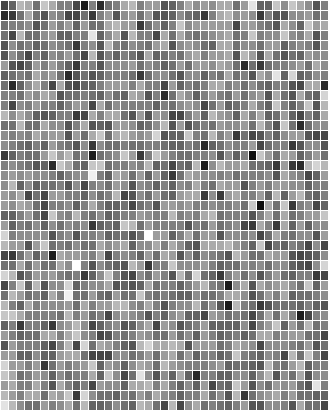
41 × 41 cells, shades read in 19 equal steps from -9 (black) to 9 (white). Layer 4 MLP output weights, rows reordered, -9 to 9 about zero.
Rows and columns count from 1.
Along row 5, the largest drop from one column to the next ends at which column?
22
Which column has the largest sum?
19
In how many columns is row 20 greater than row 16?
16
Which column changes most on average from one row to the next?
12
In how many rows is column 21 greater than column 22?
21
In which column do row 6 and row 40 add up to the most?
9
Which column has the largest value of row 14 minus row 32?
38
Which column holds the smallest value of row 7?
31
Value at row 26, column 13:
3
